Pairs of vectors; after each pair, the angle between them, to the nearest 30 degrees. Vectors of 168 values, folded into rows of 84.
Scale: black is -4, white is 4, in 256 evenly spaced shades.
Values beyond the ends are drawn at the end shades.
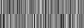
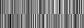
120 degrees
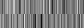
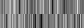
30 degrees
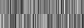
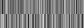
60 degrees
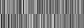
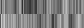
120 degrees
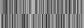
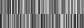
90 degrees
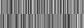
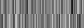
120 degrees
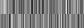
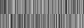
150 degrees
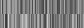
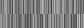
120 degrees
